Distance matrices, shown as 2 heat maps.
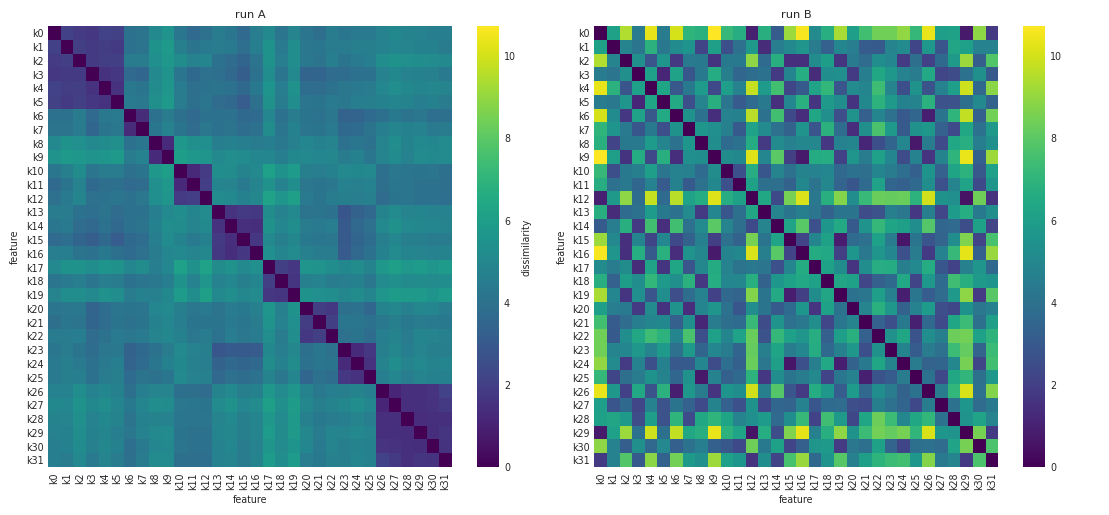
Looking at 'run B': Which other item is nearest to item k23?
k21
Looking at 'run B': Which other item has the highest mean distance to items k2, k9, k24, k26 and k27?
k0
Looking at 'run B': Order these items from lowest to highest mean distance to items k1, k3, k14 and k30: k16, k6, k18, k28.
k28, k18, k6, k16
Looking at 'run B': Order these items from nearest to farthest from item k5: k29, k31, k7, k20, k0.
k20, k7, k31, k29, k0
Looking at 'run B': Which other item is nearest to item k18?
k8
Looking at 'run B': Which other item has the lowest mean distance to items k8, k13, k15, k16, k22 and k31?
k25
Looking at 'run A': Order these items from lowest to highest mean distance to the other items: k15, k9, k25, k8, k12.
k15, k25, k12, k8, k9
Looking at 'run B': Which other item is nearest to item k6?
k26
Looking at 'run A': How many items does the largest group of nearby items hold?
6
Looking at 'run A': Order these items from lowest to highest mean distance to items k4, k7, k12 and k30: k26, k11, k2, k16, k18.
k11, k26, k2, k16, k18
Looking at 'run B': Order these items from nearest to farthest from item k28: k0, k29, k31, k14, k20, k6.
k20, k14, k31, k29, k0, k6
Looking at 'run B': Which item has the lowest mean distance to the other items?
k27
